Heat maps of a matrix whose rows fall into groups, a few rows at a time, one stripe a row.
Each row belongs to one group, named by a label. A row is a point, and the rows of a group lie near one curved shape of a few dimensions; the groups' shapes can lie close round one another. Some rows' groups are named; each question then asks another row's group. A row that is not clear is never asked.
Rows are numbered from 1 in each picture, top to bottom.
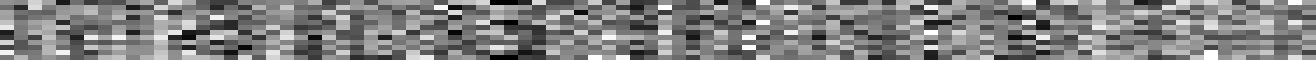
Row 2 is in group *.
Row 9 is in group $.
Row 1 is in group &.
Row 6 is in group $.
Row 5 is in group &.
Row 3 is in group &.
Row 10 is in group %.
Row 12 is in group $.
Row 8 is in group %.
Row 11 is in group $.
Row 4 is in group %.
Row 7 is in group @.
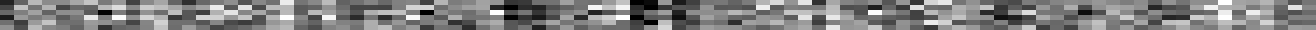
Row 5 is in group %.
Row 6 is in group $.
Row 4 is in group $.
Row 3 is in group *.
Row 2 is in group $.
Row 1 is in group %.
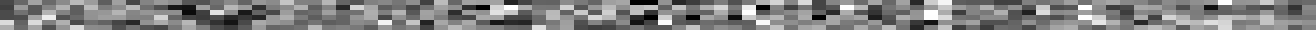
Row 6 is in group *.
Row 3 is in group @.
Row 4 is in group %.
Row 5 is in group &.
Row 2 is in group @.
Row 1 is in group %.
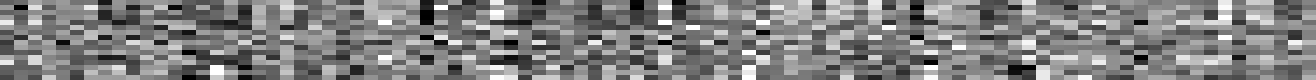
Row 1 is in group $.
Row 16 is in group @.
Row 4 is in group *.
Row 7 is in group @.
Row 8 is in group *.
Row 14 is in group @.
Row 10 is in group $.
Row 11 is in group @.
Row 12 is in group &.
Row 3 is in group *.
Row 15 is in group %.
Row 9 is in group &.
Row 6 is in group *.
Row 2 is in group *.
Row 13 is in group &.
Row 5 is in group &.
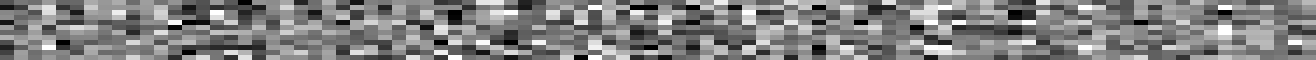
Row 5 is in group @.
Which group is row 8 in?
&
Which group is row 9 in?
&
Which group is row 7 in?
%
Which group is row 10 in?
%
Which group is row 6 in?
*
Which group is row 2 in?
%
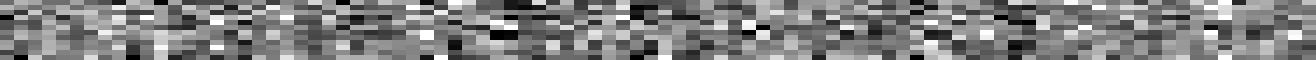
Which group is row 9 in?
%
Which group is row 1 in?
&
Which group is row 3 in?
*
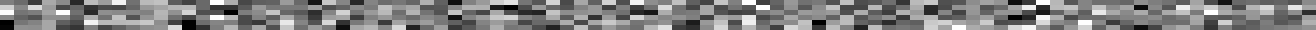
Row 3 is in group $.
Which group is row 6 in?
@
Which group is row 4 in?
%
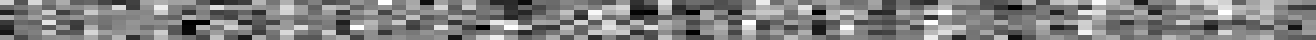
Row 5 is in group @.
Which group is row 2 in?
%
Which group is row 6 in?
@
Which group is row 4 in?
&
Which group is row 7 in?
%
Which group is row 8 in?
%
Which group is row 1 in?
&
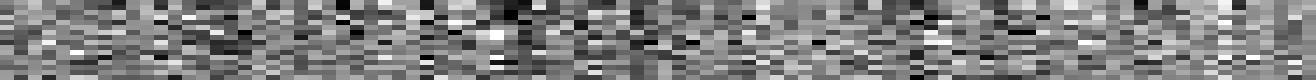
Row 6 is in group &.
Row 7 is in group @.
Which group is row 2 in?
&
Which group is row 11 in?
*
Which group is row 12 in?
*
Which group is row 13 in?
$
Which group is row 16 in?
*
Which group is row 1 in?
&
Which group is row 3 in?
$
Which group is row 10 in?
$
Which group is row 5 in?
&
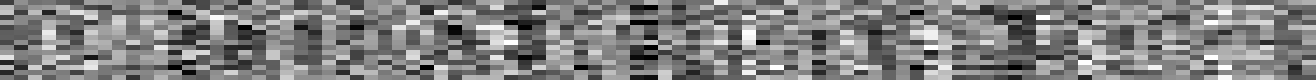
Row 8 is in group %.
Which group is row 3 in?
*
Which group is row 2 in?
$
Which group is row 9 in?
@
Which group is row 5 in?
$
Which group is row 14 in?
*
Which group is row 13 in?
%
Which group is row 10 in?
%
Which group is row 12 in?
$
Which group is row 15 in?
@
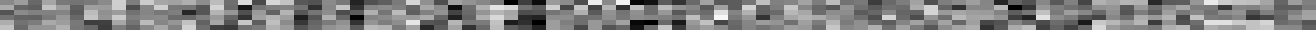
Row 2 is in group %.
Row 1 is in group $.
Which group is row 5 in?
$
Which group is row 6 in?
$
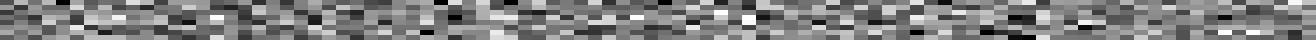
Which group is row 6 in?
*
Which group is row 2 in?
*
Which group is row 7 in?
*
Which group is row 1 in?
&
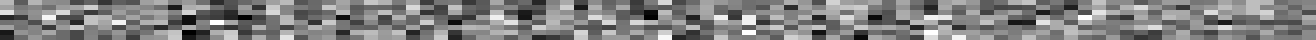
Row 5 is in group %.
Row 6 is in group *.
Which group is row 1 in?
$
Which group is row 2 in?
&
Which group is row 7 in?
@
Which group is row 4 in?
%
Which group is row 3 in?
$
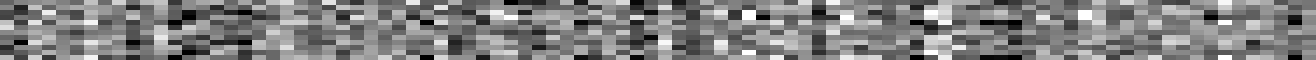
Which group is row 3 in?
%
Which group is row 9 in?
*
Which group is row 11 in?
@
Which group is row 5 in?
*
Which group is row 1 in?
$
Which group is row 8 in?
%
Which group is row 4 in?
@
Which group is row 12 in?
*
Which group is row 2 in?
*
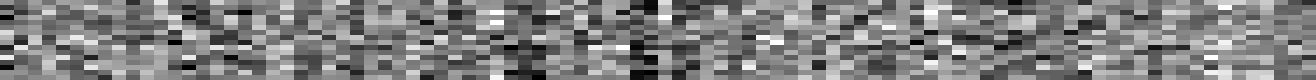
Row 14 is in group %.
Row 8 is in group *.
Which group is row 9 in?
*
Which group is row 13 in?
%
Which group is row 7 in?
&
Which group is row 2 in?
%
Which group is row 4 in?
@
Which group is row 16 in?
$
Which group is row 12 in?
$
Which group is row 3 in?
%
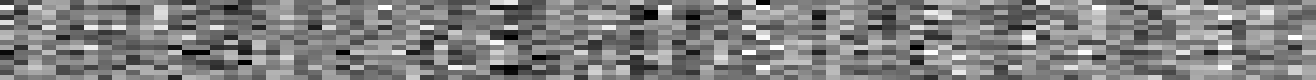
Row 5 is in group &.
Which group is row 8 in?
&
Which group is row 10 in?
*
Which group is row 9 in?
*
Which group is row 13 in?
*
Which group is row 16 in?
&
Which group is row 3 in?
%
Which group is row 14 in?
&
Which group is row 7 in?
&
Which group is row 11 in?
@
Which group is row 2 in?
&
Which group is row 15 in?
$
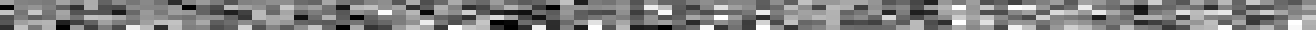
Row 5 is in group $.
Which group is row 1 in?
&
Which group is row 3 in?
&
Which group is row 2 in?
@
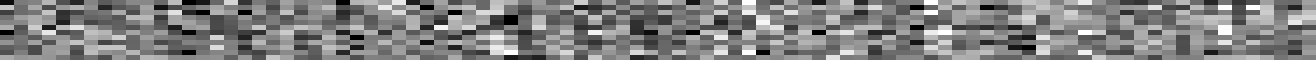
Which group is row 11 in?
@
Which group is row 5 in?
&
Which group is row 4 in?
&
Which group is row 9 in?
*
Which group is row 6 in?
*
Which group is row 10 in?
@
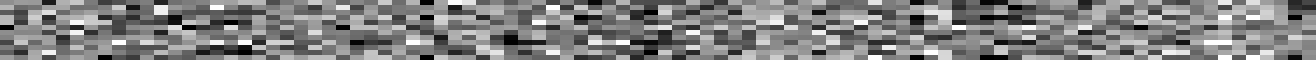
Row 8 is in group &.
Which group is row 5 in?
*
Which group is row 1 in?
*
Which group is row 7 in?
*
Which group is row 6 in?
@
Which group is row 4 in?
*
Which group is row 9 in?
$
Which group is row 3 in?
%
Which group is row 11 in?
%
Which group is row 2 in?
%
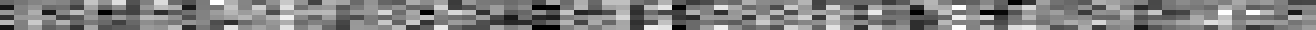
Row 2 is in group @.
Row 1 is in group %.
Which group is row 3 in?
*
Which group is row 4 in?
$
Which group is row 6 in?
@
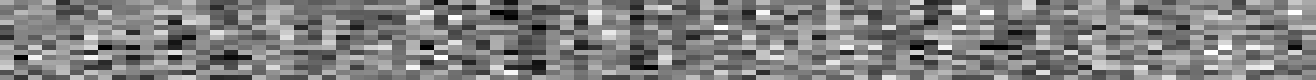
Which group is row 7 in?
%
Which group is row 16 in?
*
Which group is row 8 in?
%
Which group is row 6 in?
@
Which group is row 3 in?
$
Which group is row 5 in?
&
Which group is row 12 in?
*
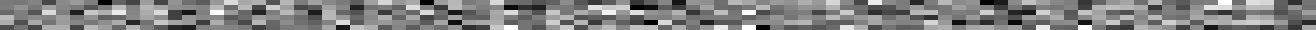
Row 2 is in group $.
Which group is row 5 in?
%
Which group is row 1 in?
*
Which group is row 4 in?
&
